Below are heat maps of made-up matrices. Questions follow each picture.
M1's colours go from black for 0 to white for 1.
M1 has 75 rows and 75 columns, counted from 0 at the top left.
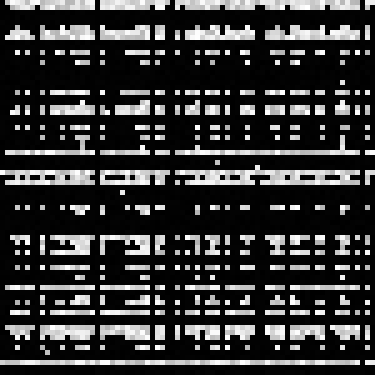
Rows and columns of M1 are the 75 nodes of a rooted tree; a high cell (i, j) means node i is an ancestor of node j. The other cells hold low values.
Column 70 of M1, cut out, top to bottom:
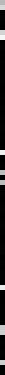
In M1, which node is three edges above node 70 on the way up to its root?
1
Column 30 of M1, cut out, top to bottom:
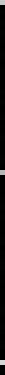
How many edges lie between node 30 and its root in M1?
3
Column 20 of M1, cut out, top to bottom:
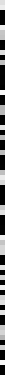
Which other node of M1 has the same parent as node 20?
15
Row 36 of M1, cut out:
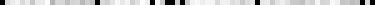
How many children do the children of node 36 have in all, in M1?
2
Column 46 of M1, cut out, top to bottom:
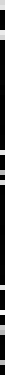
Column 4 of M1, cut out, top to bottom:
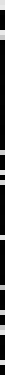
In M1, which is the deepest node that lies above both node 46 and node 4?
62
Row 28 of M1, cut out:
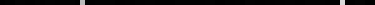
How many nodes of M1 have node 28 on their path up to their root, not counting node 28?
2
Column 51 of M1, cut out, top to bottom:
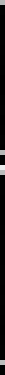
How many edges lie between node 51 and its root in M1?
5
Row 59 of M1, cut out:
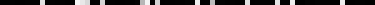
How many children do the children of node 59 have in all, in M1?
4
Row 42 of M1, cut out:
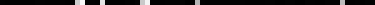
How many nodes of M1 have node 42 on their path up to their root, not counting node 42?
7
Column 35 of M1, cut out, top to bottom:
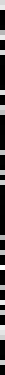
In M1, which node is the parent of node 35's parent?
10
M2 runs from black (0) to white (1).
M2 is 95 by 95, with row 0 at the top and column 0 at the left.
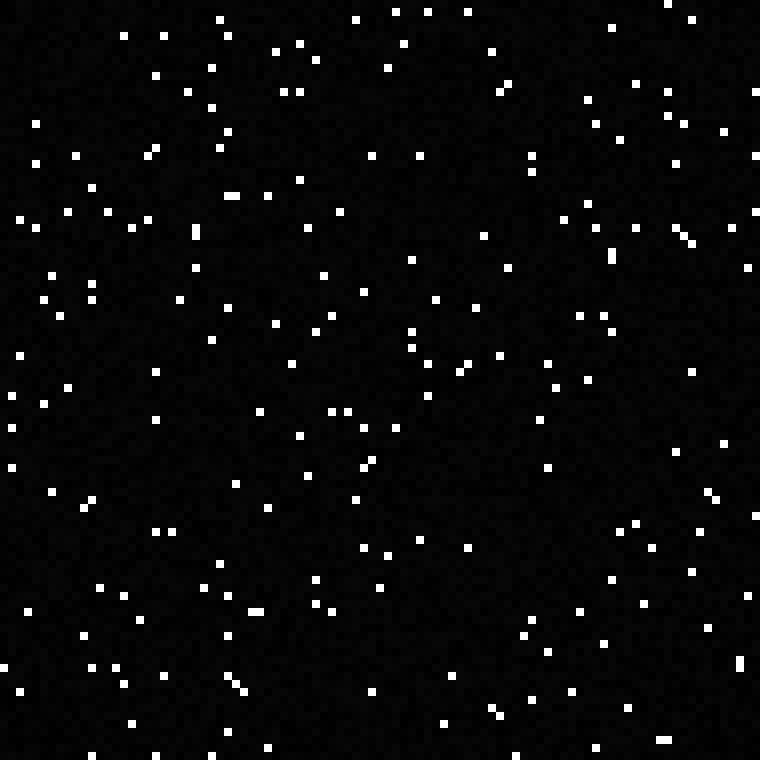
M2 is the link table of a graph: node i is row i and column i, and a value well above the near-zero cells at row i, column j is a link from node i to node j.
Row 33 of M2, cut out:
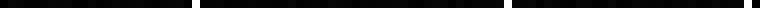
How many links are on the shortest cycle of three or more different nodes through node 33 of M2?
5
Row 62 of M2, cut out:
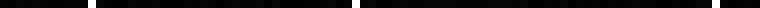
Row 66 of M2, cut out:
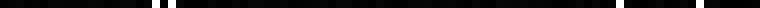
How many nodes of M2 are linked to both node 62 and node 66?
0
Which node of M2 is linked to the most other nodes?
node 28
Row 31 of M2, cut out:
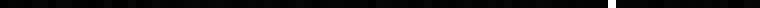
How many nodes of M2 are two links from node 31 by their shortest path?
4
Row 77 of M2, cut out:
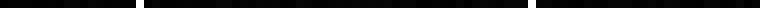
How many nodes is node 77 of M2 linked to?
2
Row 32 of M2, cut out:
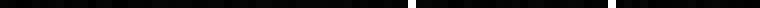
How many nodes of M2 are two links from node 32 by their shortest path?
5
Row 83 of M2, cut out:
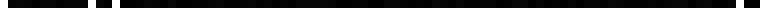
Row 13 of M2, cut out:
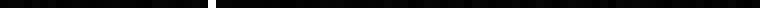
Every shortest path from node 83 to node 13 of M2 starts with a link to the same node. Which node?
node 11
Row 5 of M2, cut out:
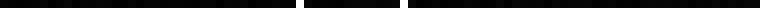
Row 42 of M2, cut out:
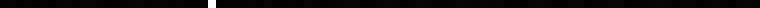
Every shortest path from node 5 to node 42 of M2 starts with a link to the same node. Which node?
node 37
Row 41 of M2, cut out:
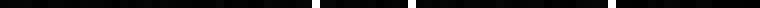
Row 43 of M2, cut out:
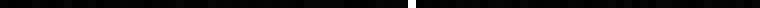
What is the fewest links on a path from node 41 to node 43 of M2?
2
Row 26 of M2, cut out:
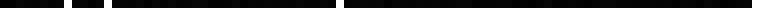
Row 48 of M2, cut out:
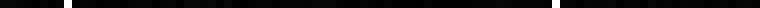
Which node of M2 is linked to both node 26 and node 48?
node 8
